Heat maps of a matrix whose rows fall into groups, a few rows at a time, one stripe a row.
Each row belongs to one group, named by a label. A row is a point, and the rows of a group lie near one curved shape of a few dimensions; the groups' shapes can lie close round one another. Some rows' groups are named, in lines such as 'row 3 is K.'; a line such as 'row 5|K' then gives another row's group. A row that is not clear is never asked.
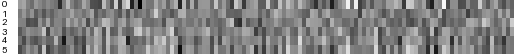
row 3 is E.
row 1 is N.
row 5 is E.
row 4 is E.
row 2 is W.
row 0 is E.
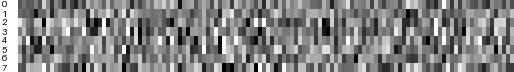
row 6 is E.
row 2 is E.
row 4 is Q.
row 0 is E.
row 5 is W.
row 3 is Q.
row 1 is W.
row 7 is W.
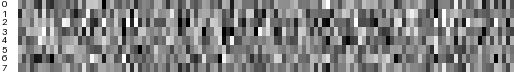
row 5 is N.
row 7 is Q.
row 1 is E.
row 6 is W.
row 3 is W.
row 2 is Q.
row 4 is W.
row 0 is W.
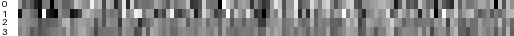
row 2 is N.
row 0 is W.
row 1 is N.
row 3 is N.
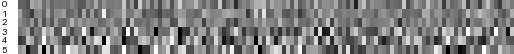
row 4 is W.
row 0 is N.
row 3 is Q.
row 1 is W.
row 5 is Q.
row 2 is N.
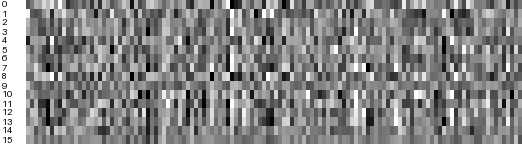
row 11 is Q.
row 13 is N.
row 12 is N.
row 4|E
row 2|Q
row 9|W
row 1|E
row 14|N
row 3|Q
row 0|W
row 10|E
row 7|N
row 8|W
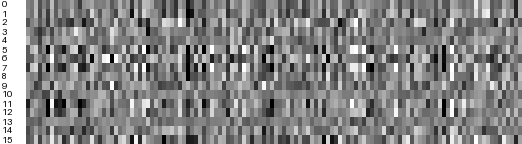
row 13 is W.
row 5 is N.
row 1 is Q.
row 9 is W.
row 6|W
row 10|W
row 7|N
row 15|Q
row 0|Q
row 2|E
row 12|N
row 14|E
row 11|N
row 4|E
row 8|Q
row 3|Q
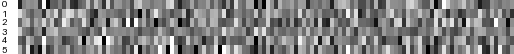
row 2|Q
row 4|W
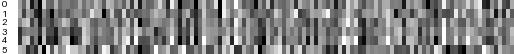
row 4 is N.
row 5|Q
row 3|N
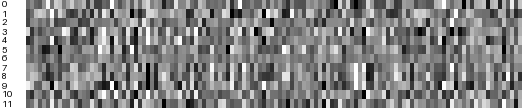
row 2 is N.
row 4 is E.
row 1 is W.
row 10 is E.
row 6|W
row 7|N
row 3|E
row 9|E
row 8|N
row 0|W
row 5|W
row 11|Q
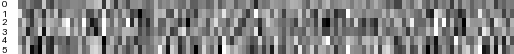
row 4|W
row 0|W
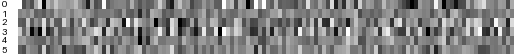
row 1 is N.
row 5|E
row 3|Q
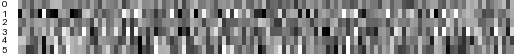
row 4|N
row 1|N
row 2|W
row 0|E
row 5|Q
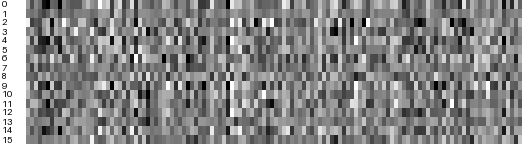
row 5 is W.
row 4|Q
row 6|Q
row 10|E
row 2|E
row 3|Q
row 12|Q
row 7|Q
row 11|N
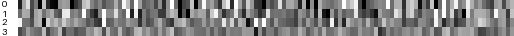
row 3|E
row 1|Q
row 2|E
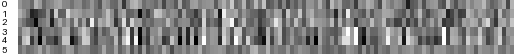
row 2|W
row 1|Q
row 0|E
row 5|N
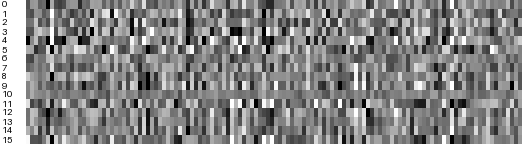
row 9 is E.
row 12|N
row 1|W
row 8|N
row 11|E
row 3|W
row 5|Q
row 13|N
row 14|Q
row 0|N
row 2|Q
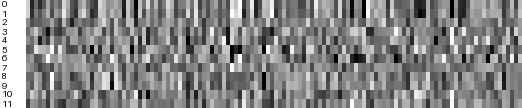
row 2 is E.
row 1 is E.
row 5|W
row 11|N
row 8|W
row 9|W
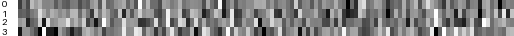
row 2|Q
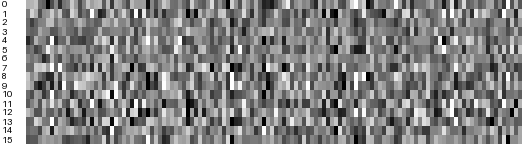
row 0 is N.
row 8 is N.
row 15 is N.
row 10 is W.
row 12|E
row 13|W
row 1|Q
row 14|W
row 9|Q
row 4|E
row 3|N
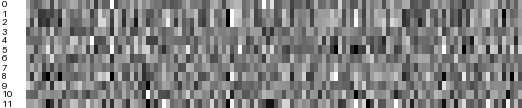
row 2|Q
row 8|W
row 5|W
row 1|Q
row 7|N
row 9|N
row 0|W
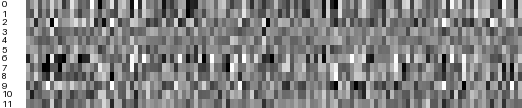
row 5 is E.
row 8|W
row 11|W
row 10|E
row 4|W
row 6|N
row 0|Q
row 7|W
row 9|W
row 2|Q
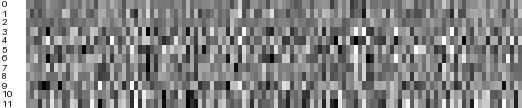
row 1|E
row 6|N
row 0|W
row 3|N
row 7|N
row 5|E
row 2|W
